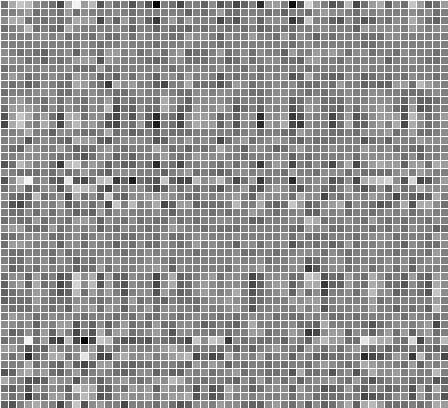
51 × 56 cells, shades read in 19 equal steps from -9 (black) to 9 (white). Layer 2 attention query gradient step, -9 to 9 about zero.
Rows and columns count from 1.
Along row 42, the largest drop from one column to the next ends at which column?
39
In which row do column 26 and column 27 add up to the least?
45
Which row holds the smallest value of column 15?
23
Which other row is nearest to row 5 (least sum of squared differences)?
6
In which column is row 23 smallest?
17
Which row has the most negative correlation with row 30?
48
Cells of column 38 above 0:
20
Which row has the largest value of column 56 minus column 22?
43
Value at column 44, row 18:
0
